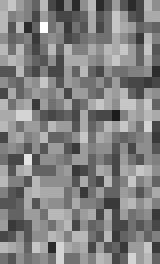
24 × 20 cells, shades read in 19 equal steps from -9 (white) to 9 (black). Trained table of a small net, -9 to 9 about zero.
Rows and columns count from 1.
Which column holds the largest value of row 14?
10
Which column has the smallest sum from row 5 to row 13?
19
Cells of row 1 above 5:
4
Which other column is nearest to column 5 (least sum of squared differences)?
8
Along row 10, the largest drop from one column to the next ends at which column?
6
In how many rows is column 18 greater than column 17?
15
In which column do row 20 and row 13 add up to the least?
11
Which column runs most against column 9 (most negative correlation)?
20
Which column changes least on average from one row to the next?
12
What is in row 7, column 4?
2
